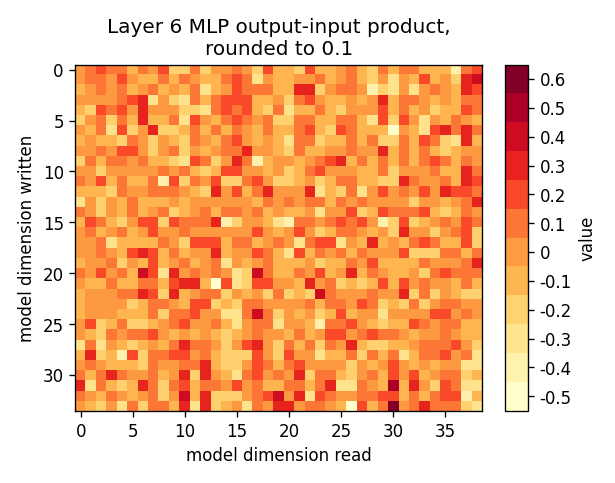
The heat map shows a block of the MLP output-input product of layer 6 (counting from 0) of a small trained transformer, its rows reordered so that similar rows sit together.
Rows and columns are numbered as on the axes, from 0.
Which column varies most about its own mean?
30
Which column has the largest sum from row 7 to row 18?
37
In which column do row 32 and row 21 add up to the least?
13
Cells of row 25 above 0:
14
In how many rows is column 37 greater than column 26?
17
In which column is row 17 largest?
28
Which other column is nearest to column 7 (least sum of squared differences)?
35
